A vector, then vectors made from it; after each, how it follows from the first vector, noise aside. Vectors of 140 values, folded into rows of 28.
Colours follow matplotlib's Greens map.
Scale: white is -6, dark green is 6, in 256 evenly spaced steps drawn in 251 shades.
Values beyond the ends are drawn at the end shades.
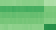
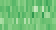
wrapped around, negated, partly zeroed.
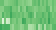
wrapped around, negated, partly zeroed.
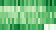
negated, scaled up.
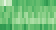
reversed, negated.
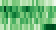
scaled up.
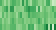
sign-scrambled.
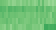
shrunk.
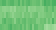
negated, shrunk.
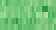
wrapped around, partly zeroed.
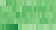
wrapped around, negated, partly zeroed.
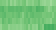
shrunk.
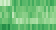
reversed, negated.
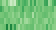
wrapped around, partly zeroed.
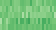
wrapped around, partly zeroed.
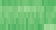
negated, shrunk.
